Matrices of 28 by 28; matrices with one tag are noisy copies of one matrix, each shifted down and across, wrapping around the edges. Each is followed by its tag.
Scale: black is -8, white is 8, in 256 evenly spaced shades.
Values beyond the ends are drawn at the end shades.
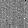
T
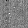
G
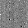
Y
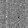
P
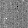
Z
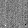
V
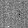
Z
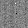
T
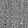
P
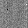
Y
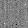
P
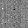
P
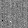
V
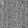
V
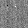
V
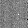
Y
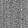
T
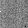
G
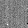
V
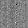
T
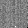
P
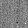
V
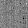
G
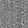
T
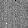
Y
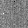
Z
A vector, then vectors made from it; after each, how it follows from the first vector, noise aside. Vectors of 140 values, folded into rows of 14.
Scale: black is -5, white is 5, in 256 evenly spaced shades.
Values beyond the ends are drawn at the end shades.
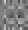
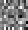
scaled up.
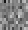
negated.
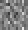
reversed.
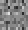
reversed, negated.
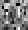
wrapped around, scaled up.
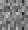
reversed, negated.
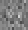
negated, partly zeroed.
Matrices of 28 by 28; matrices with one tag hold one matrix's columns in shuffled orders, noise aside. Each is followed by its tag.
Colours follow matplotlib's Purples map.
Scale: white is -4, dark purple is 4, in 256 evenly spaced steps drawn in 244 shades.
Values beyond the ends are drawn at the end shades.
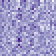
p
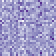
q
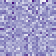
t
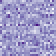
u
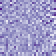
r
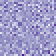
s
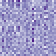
p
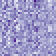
p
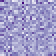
t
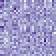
p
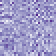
r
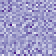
s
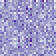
p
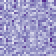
p
